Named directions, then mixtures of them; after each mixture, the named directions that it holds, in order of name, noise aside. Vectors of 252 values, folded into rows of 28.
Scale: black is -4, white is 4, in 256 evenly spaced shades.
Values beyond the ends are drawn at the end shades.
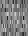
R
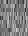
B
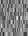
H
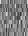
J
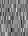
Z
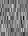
R, Z.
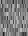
H, R.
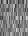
B, H.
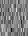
Z.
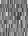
J.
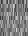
B, H.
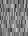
B, Z.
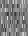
R.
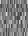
J.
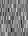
Z.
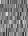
J, R.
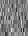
Z.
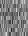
R, Z.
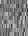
B, J.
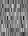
R, Z.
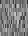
J, R.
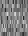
R.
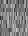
B.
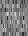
R.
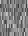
B, J.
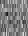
J, R.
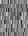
J, Z.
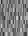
H.
